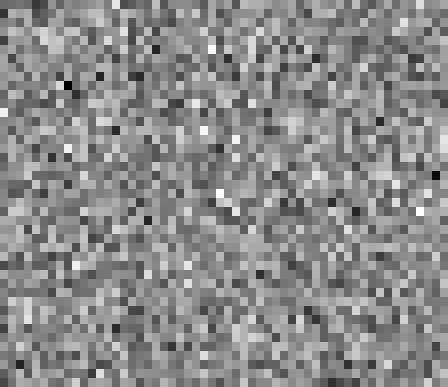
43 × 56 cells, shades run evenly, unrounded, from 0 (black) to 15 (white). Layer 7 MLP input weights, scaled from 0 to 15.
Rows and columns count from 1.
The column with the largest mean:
32
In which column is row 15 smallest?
15
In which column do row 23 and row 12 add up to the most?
29
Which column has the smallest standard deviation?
25
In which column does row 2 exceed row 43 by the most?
42
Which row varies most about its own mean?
24
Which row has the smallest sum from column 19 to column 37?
13
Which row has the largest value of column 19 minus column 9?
10
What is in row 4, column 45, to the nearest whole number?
9
